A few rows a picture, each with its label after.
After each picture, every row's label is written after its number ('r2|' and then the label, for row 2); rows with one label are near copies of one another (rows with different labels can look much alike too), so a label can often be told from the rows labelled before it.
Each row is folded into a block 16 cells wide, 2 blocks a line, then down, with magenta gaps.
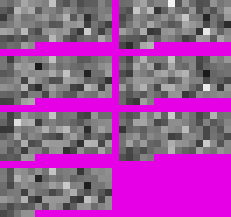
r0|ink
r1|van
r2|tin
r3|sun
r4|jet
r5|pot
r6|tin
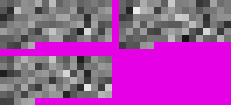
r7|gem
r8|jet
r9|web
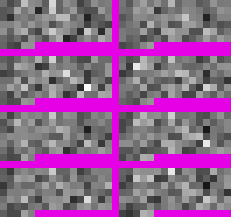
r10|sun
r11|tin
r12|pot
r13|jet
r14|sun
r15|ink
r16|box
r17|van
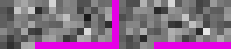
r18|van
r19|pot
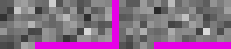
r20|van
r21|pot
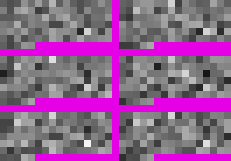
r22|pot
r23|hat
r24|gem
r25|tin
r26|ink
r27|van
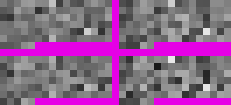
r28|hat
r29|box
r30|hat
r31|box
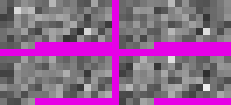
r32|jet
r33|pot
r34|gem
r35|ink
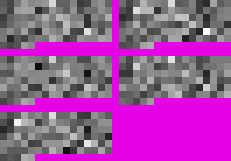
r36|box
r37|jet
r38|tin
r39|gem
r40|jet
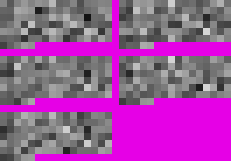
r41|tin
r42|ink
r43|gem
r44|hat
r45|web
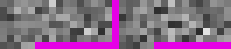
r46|hat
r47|pot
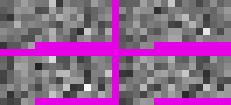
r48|hat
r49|pot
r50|box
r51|web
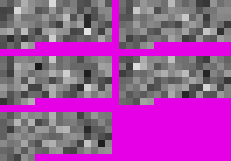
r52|ink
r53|jet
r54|tin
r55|jet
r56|sun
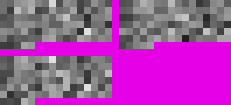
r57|van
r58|web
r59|box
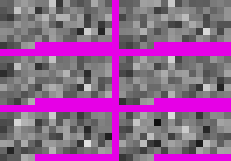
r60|hat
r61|pot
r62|gem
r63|hat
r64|ink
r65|tin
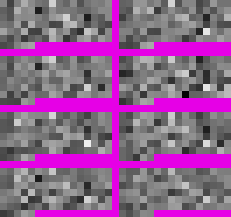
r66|tin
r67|van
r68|box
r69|web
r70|ink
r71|sun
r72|tin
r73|pot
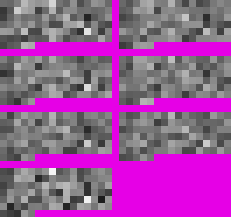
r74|ink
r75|web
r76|gem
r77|van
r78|sun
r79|pot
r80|box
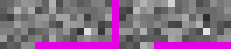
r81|hat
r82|ink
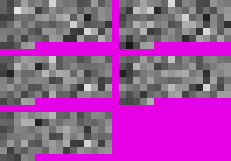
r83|jet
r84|van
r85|hat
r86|gem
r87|box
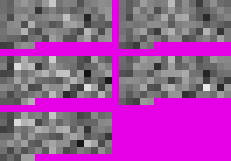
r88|tin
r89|sun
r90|jet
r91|sun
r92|jet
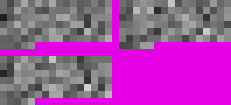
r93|gem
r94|van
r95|gem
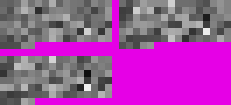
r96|pot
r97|ink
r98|ink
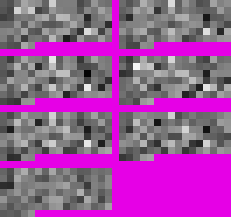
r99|jet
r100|sun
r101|sun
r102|jet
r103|sun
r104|tin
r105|gem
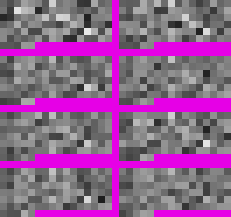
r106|jet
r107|pot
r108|hat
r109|tin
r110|pot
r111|van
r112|sun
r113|web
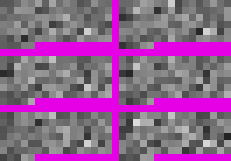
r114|pot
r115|hat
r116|gem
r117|gem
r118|box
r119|jet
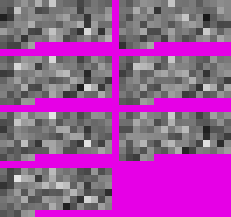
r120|gem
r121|tin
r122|jet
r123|jet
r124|ink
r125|sun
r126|jet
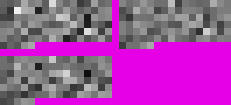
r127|jet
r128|hat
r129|tin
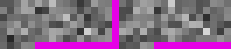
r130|pot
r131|ink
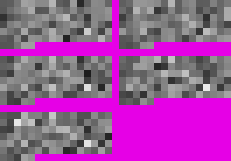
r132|web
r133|van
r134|sun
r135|pot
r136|jet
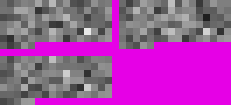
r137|pot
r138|sun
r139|tin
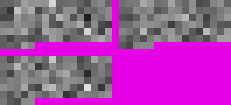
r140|ink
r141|web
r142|sun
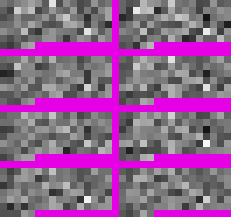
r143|van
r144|jet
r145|gem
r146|ink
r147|web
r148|ink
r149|pot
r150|pot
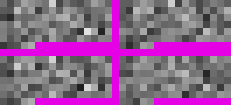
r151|hat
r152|van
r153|hat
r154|sun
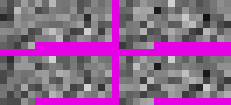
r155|gem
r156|tin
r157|box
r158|tin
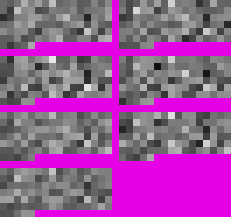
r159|gem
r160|jet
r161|box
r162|tin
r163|gem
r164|gem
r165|ink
